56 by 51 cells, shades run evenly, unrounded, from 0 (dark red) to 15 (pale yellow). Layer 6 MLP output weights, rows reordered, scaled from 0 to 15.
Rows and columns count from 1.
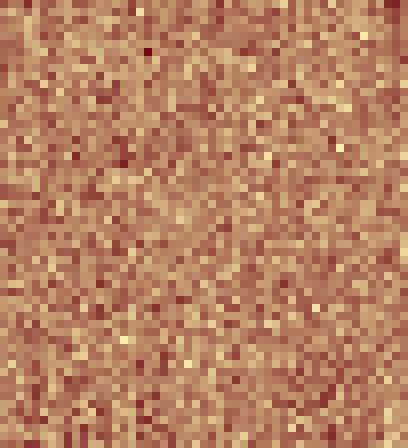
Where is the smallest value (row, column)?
7, 19
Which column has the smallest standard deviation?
47
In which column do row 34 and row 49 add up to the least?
42
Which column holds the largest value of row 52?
49
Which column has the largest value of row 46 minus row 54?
29
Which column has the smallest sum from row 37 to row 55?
5
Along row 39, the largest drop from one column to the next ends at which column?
41
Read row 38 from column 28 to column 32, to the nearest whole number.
5 6 12 7 7
